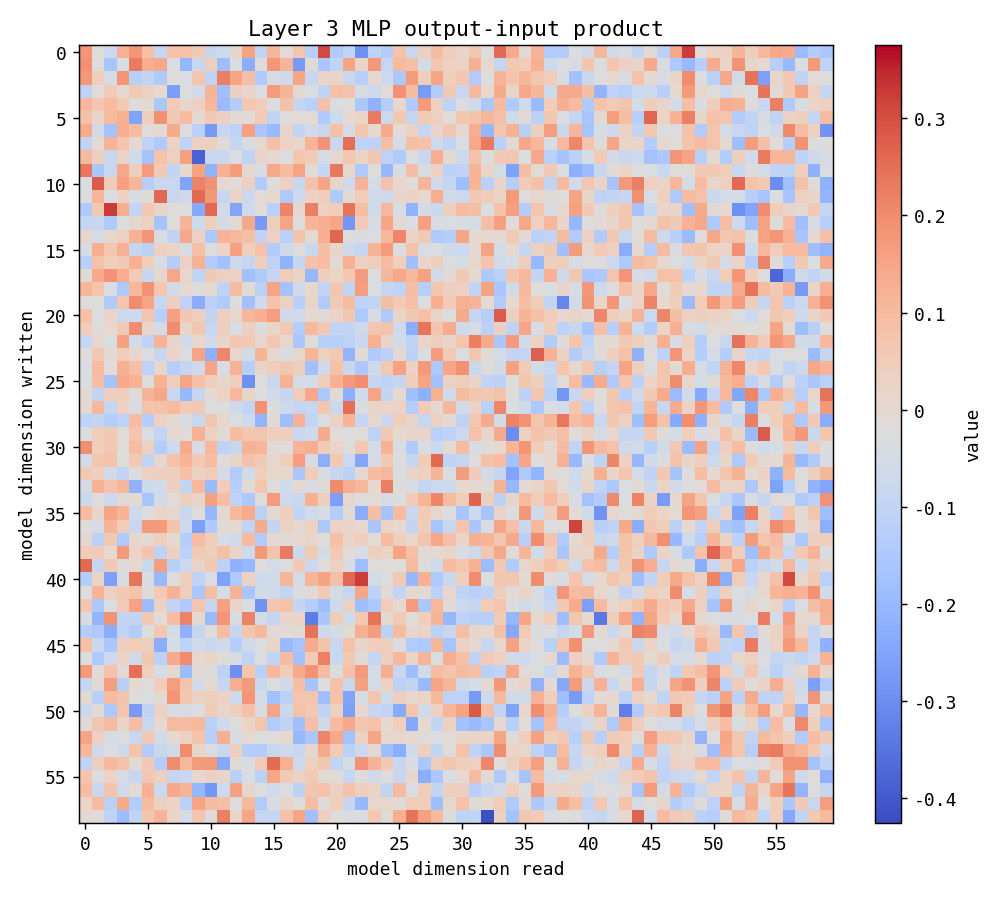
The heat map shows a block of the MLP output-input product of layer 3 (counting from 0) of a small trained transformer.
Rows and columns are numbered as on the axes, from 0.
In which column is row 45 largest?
53
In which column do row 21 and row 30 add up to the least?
26
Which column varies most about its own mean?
59
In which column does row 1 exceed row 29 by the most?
34
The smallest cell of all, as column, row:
32, 58
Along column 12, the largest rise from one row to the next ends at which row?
48
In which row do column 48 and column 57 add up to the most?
3
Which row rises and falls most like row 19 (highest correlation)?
1
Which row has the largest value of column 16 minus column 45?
38
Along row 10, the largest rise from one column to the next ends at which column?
9
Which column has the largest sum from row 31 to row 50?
56
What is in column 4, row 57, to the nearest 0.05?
-0.15
